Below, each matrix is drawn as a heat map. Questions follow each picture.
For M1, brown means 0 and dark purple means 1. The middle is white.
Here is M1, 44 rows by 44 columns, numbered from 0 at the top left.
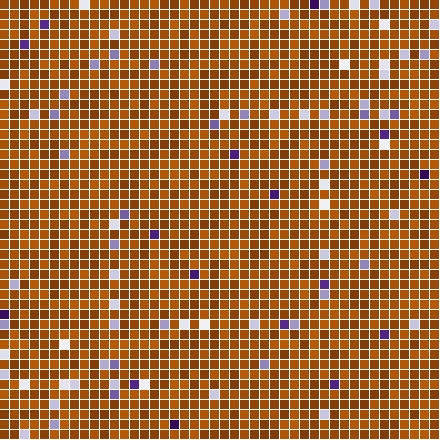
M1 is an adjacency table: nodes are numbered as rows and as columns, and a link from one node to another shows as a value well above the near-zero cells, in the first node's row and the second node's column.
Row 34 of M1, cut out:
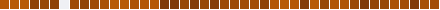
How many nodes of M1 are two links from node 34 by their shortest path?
3
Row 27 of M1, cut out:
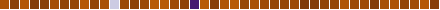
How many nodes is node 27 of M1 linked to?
2
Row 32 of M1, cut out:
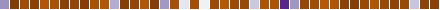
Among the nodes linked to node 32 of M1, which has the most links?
node 11
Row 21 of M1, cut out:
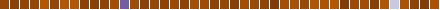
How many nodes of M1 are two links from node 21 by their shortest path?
1
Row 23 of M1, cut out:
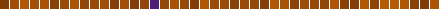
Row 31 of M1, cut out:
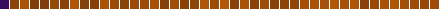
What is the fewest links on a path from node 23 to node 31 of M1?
7
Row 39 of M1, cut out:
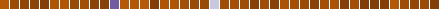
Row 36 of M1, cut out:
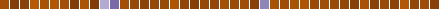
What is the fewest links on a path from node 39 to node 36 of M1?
2
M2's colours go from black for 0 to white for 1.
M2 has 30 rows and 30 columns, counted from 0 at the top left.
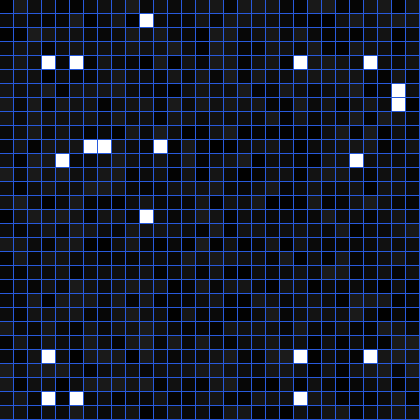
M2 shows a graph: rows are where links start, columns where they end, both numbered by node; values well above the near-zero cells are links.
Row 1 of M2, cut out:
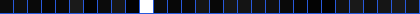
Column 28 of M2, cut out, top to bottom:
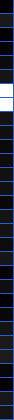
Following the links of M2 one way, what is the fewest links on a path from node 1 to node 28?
3
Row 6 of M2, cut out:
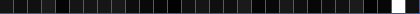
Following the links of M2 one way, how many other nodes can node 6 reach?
4
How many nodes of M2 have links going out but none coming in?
2
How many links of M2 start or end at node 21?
3
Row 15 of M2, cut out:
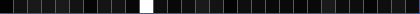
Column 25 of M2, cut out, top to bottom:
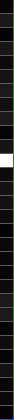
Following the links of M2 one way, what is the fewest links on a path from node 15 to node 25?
3
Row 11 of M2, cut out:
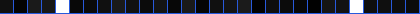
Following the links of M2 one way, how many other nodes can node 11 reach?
6
